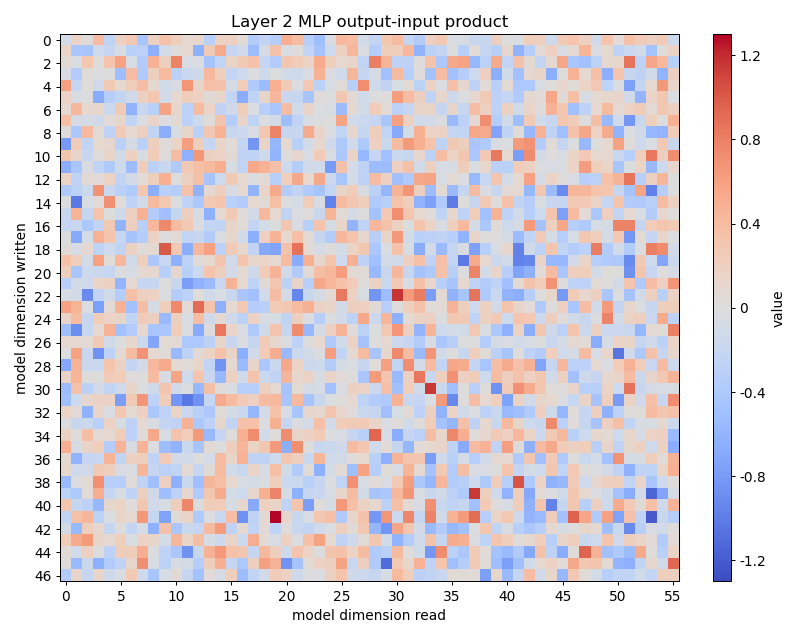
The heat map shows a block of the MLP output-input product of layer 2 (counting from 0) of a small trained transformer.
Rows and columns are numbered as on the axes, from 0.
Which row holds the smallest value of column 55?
35
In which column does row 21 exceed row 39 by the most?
53
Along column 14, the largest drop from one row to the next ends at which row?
28
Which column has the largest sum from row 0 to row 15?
14
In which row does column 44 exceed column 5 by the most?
21
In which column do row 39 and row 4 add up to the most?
19
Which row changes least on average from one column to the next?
26
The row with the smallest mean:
42
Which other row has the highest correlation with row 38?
13
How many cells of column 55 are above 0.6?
5
